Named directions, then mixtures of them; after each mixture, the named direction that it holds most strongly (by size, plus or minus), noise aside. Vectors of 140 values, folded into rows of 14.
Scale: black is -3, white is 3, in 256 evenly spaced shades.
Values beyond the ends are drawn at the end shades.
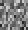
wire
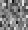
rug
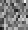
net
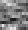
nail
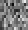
net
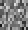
wire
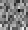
wire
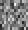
wire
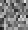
net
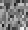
wire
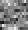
nail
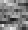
nail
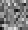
net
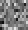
net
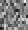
net
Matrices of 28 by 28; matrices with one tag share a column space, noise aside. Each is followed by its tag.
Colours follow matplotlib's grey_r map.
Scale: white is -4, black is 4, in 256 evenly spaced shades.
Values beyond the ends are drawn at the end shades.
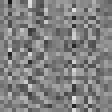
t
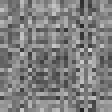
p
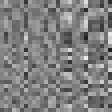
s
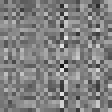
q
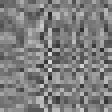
s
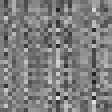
p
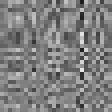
s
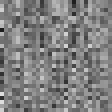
p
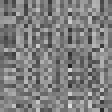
p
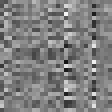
q
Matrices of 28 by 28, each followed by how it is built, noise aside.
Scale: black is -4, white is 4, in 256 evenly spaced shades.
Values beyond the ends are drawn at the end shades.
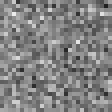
repeating rows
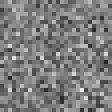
noise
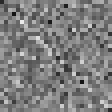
diagonal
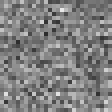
blocks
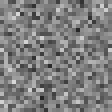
repeating rows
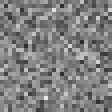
repeating columns
